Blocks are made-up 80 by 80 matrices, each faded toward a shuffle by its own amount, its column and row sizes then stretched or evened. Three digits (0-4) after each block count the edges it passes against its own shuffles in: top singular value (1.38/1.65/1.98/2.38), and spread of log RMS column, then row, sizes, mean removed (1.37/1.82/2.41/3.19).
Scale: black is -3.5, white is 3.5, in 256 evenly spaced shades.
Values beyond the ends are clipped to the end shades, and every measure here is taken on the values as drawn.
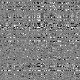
4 2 4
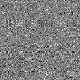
3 0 2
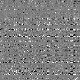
4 1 4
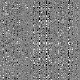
3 4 1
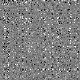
2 3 3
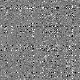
0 3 3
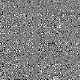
1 3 3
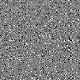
3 1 1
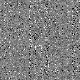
0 3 0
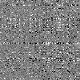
3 2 3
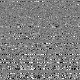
2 0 4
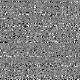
0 1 4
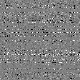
0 2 4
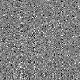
3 2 1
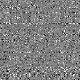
3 1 3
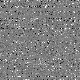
0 0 3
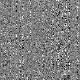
0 4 0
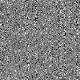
1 3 0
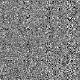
2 3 2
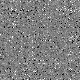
0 0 2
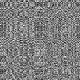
4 1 1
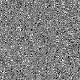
2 2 0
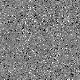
2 1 2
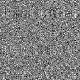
3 1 0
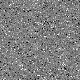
1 0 1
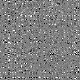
3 3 3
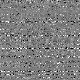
3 0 4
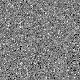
1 1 0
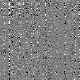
2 4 2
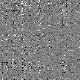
1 3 3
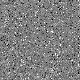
1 2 0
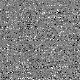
1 1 3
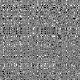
4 3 3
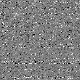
0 0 3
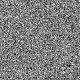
1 1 1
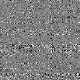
3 2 4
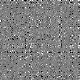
3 3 3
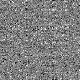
2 1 1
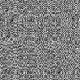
4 0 1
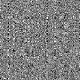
3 2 1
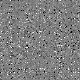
0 2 2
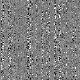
2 4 0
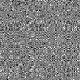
4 0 2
